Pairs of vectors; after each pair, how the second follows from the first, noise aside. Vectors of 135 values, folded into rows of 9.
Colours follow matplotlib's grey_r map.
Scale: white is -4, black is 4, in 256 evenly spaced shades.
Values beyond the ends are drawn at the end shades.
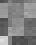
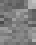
reversed, shrunk.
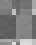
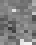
partly zeroed.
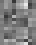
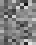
sign-scrambled.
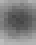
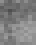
wrapped around, negated, shrunk.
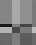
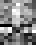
scaled up.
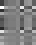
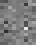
wrapped around, partly zeroed.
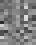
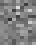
wrapped around, partly zeroed.
